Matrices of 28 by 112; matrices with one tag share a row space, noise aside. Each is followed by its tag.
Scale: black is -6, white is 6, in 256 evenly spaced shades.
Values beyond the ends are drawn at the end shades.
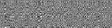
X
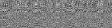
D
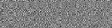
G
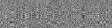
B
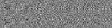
X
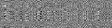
X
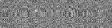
D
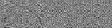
X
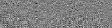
D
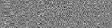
X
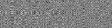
B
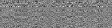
D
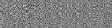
G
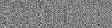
X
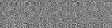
G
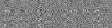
X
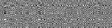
X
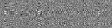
X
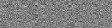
D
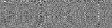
X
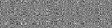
B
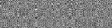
D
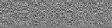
D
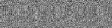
D
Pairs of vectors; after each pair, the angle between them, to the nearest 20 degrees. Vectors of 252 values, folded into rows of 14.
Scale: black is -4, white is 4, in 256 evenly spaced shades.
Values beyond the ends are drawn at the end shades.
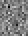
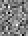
160 degrees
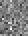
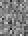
140 degrees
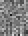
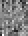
100 degrees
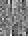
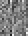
140 degrees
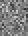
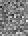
100 degrees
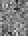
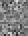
140 degrees
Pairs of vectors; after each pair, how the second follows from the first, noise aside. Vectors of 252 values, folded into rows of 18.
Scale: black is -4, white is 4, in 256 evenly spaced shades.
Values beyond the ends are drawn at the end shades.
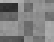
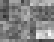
reversed, negated.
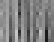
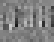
wrapped around, partly zeroed.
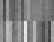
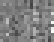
wrapped around, partly zeroed.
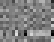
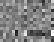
negated.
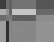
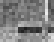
reversed, negated.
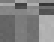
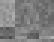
reversed, shrunk.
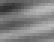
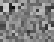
sign-scrambled.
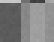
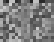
sign-scrambled.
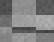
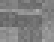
reversed, negated, shrunk.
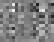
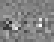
wrapped around, partly zeroed.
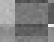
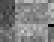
negated.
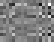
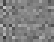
reversed, negated, shrunk.
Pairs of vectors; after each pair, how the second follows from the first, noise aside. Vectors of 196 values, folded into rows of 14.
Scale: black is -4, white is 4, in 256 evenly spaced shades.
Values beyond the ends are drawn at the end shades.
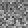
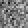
shuffled.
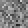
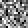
reversed, negated, scaled up.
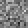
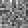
wrapped around, negated.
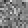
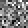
wrapped around, scaled up.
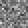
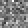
shuffled.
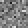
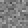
shrunk.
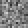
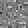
reversed, partly zeroed.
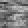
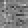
negated, partly zeroed.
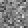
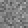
shrunk.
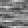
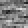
wrapped around, negated.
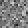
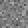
shrunk.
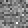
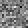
wrapped around, negated.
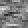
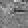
wrapped around, negated, partly zeroed.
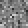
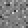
reversed, partly zeroed.
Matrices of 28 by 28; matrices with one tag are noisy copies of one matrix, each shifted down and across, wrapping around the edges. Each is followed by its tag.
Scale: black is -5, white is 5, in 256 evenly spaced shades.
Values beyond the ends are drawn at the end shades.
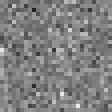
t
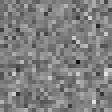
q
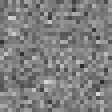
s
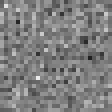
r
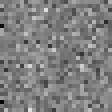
t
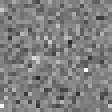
s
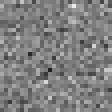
s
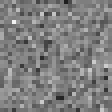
r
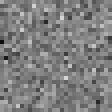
r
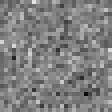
r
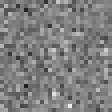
t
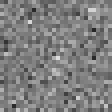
s
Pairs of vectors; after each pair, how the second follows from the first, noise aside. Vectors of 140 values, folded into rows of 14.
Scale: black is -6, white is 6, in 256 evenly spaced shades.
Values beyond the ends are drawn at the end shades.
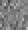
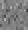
wrapped around, negated, partly zeroed.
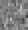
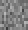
shuffled.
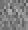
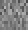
copied.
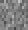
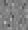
negated, partly zeroed.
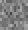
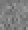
wrapped around, shrunk.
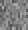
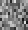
reversed, scaled up.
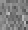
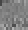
wrapped around, negated, partly zeroed.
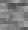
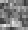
reversed, negated, scaled up.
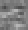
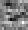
reversed, negated, scaled up.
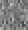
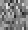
wrapped around, negated, scaled up.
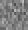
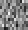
reversed, negated, scaled up.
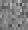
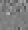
wrapped around, negated, partly zeroed.
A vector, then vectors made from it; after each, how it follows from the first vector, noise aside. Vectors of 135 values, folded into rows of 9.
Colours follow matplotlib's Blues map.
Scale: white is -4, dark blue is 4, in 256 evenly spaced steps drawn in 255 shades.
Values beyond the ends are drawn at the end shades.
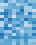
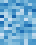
negated.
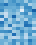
negated.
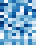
negated, scaled up.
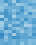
shrunk.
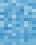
shrunk.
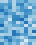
wrapped around, negated.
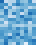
wrapped around, negated.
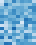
wrapped around, negated.
